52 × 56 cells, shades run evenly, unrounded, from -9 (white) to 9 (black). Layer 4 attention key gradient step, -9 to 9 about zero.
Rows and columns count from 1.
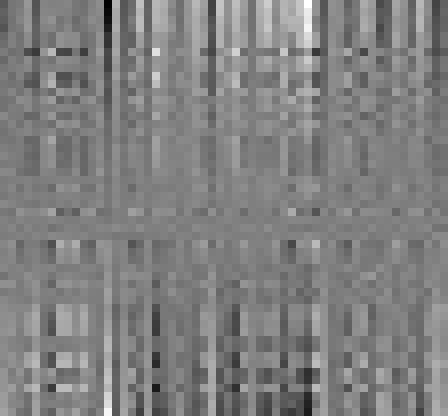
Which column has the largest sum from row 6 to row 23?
14
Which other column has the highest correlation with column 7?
6
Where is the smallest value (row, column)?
1, 39
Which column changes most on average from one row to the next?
40
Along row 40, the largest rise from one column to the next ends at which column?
20
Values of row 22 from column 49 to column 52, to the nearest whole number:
0 0 0 0
